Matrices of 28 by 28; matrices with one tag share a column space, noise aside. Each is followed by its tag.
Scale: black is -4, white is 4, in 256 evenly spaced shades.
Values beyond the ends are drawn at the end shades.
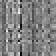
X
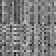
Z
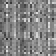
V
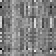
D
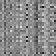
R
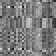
D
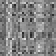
V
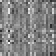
X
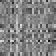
X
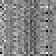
R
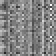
R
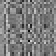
X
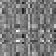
X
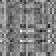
X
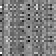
R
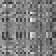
V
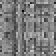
V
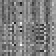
Z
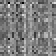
V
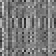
D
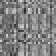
X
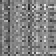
R
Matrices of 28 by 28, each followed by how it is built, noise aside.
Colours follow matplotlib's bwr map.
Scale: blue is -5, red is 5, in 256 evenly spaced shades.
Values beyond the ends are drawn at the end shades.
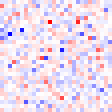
sparse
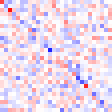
diagonal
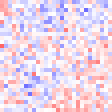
smooth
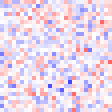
noise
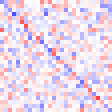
diagonal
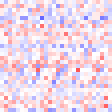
repeating columns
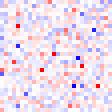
sparse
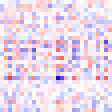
low rank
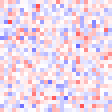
noise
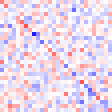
diagonal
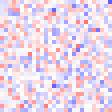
noise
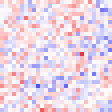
smooth
